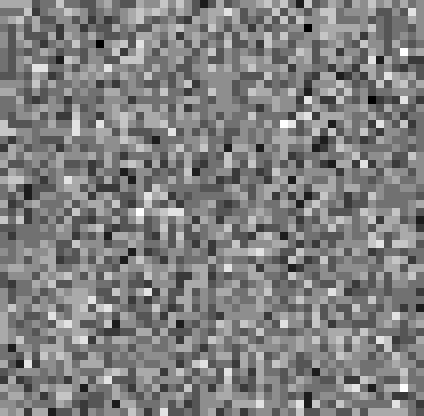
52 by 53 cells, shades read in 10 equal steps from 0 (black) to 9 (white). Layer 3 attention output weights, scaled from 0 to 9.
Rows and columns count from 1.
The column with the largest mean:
18
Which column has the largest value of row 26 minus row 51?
15
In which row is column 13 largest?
16
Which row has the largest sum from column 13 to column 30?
2
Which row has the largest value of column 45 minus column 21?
49
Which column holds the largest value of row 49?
51
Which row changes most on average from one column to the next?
21
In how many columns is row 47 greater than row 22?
27
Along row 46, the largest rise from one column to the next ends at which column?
4
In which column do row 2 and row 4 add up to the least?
39
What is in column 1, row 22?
3
